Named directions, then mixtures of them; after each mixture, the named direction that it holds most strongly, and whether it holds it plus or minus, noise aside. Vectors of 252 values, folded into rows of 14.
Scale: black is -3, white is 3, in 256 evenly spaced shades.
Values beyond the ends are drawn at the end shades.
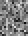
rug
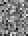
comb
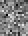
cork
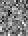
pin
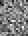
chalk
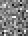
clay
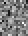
pin, plus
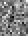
cork, minus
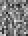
rug, minus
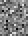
comb, plus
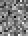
pin, plus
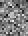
cork, plus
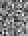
clay, minus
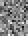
chalk, minus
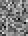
rug, plus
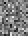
comb, plus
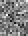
cork, minus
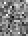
cork, minus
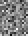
comb, minus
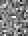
clay, plus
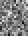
pin, minus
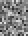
pin, minus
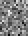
pin, minus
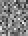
pin, plus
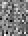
comb, minus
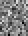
pin, minus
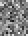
chalk, minus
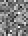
cork, minus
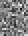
clay, minus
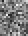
cork, minus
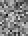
cork, plus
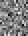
pin, plus
